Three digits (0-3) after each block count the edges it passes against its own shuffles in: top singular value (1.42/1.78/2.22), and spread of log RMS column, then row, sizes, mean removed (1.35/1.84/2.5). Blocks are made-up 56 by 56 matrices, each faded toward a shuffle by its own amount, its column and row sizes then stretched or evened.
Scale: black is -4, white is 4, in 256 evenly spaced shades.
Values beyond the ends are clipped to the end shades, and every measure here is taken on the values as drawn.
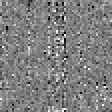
2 3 0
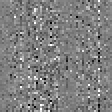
0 3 0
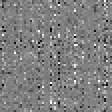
0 3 1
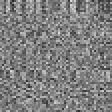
3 0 1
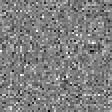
2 0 1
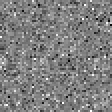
1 0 0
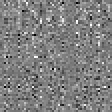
1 3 2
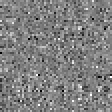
1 1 2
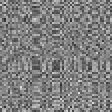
3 1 2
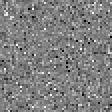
0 1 0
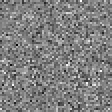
0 0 1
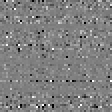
0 1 3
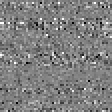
1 0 3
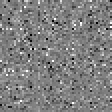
1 2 2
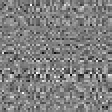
3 0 3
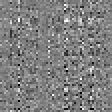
2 3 0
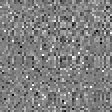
3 1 1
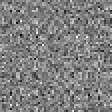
2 2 1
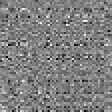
3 1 3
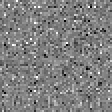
1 1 1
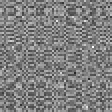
3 0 2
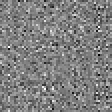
1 2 1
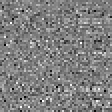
2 0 1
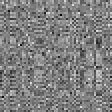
3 1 0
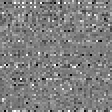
2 0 3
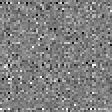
2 1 2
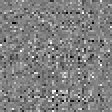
2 2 2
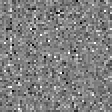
1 1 0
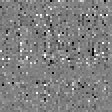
1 2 2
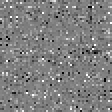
0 0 2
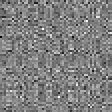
3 0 2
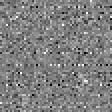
1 1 3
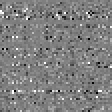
1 0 3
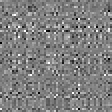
3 2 3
